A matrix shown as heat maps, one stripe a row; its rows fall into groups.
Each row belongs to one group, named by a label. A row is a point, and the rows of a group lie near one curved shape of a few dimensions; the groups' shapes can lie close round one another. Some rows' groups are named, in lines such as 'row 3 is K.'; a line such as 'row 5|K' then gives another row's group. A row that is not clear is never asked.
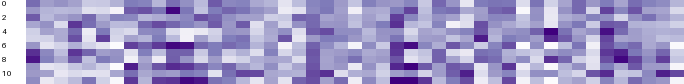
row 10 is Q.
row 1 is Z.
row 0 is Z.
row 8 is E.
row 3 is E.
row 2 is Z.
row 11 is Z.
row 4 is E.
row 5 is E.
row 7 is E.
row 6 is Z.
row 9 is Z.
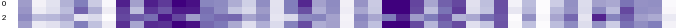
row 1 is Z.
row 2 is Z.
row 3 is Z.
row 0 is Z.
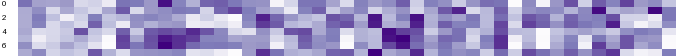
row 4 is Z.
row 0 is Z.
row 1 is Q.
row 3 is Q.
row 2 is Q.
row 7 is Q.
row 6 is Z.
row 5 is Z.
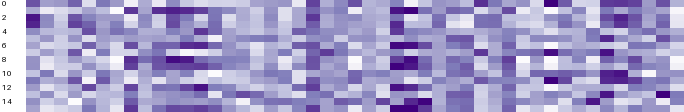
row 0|E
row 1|Z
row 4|Z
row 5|Q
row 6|Z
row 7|E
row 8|Z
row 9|Z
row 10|Q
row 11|E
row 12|Z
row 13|Q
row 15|Z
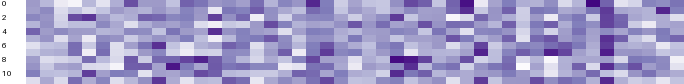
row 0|Q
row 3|Q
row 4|Z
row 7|E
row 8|Z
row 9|Z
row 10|Z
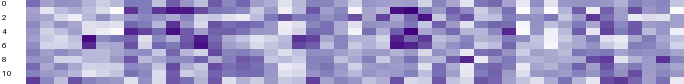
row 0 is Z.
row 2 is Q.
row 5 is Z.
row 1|Z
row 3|Z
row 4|Z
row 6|Z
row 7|Z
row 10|Z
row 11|E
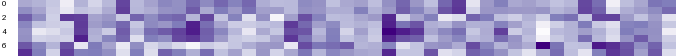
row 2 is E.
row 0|Q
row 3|Z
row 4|Z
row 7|E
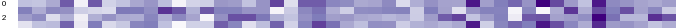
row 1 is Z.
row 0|E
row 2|Q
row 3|E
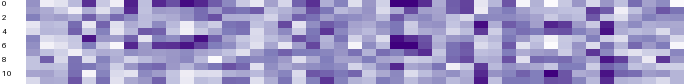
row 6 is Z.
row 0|Z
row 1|Q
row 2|Z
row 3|E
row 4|E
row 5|Z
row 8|Q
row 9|E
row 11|E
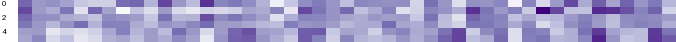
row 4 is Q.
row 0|Z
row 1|E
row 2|Z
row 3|Z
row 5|Q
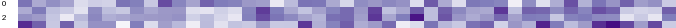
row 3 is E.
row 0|Z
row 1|Q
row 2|Q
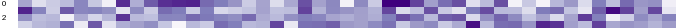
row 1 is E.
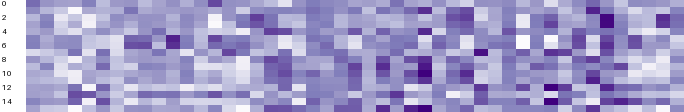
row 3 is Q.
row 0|Z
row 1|Q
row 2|Q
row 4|Q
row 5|Z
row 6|Z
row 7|E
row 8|Q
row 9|Q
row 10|Q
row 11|Q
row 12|E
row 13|E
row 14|E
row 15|Q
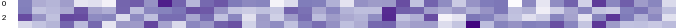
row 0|Z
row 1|Z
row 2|E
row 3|E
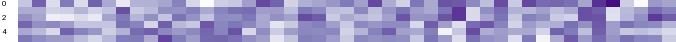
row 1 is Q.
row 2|Q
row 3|Z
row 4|E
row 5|Z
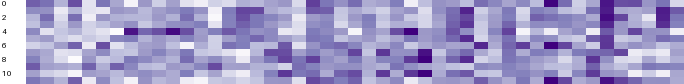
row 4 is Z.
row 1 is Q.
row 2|Q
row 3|Q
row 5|Q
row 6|E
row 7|Q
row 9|Z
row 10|Q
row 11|E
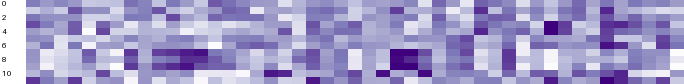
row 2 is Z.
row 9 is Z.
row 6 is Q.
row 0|Z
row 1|E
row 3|E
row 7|Z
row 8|Z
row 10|Q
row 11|E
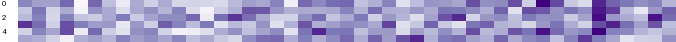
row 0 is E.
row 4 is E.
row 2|Q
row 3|E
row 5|Q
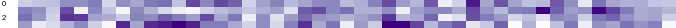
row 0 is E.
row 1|E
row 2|E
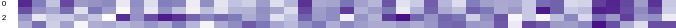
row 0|E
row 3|Q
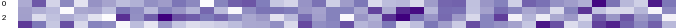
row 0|Q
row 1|Q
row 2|Z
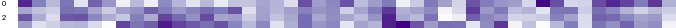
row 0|E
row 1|E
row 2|E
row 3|Z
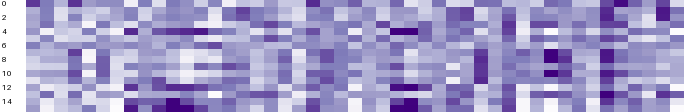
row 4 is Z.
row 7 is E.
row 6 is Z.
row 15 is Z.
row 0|E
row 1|Q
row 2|Q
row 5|Q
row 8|E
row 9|E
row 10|E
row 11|E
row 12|Z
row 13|Q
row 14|Z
